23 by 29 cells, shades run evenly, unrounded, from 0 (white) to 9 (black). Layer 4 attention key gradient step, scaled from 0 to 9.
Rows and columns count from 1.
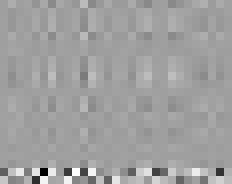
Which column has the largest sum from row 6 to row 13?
11
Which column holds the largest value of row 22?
6
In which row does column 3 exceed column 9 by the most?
23
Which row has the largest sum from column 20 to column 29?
22
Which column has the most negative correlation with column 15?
14
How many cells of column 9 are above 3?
22
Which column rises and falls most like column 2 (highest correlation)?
26
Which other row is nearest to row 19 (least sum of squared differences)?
2
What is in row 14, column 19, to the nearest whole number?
4
